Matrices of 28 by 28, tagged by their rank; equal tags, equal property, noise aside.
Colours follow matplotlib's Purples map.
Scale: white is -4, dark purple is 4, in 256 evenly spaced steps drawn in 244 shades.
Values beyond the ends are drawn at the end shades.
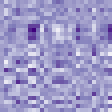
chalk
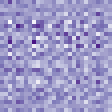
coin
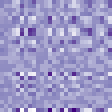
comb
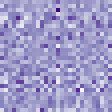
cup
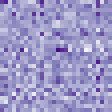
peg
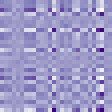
comb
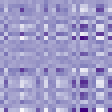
comb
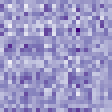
coin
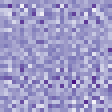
peg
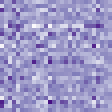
coin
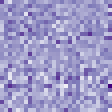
peg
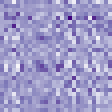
coin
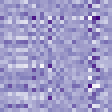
chalk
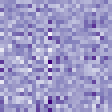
coin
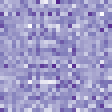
cup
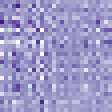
coin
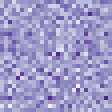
peg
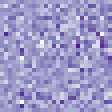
cup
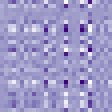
comb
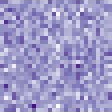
peg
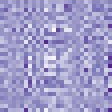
coin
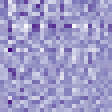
coin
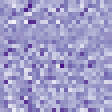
cup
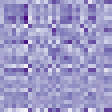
chalk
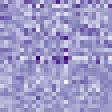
coin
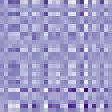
comb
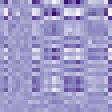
comb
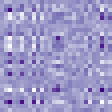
comb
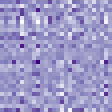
coin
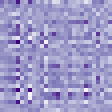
chalk
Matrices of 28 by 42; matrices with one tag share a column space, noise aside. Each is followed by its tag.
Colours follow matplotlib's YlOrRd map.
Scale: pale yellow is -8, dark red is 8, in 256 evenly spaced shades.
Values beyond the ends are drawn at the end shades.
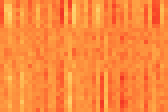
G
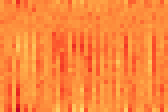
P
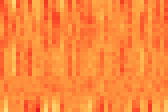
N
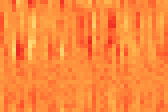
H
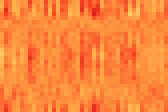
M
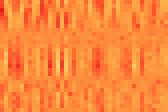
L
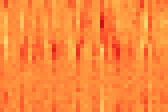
H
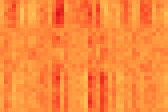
G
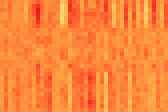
G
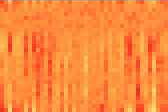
P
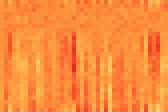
P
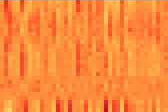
N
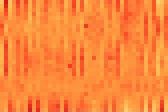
N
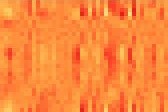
M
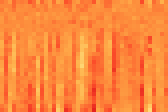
P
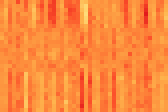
G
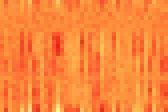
P
